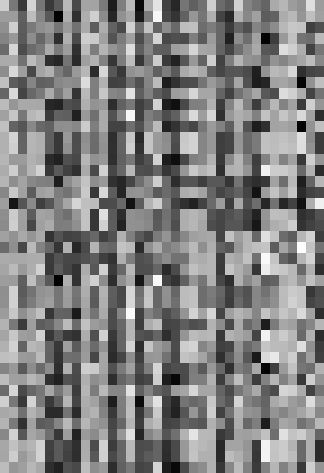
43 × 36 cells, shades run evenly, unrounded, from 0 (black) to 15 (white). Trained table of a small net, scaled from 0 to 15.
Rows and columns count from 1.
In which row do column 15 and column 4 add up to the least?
19
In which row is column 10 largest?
8
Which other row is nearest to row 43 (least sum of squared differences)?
15
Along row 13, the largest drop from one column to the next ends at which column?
16
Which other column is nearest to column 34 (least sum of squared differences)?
29
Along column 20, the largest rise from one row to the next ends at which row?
36
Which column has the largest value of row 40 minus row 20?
34
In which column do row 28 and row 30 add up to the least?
26
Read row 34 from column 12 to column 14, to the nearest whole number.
10 5 7
